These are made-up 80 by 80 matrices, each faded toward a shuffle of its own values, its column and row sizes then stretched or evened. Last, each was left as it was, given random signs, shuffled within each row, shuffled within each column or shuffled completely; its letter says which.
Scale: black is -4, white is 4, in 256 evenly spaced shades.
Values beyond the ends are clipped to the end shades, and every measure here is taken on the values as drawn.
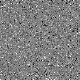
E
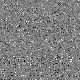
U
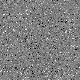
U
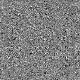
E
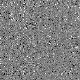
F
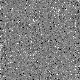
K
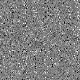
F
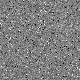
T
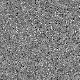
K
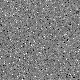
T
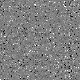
F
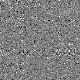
F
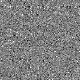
F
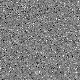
U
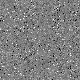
K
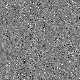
K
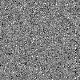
K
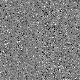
K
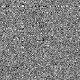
F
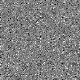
F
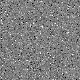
K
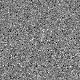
U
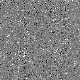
K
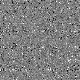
F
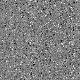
K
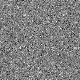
U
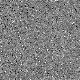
K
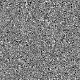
E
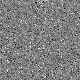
K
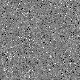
K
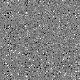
F
